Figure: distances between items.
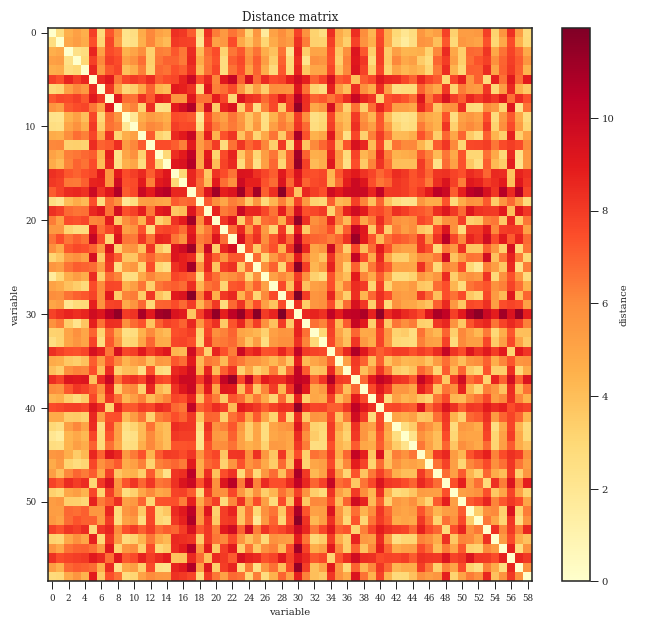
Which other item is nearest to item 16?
15
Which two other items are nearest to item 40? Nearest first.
7, 22
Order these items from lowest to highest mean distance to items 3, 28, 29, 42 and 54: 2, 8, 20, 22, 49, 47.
2, 49, 47, 8, 20, 22
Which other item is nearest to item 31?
3
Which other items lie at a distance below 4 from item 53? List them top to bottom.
5, 37, 48
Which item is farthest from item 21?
37
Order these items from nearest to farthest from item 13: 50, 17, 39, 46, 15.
39, 46, 50, 15, 17
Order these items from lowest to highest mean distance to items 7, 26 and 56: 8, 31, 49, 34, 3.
34, 49, 3, 31, 8
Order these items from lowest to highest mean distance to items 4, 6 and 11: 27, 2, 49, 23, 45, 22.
49, 2, 27, 23, 45, 22
